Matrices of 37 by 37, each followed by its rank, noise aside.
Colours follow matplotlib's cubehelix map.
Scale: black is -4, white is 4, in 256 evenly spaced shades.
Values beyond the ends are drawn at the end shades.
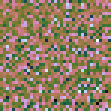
eight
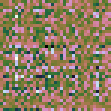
five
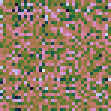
six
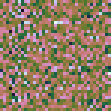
seven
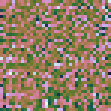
eight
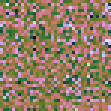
eight
